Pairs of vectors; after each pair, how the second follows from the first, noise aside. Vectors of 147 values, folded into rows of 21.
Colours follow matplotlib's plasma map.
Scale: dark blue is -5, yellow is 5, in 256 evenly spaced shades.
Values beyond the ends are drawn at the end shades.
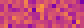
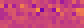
wrapped around, negated, partly zeroed.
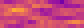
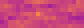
wrapped around, negated, shrunk.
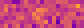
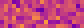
sign-scrambled.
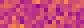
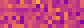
sign-scrambled.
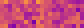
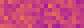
reversed, negated, shrunk.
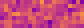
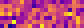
reversed, scaled up.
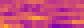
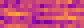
wrapped around.
